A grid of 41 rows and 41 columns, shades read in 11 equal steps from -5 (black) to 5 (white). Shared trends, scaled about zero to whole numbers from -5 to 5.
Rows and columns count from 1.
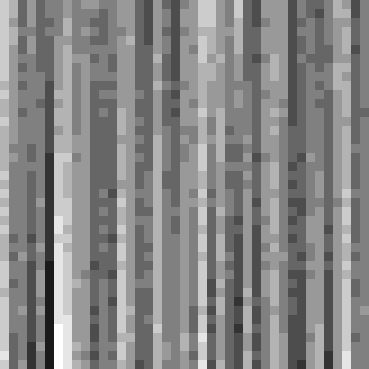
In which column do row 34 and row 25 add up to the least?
6
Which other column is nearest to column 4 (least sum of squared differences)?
37
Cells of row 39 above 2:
6
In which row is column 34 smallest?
41
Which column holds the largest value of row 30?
7
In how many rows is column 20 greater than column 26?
13
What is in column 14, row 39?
3
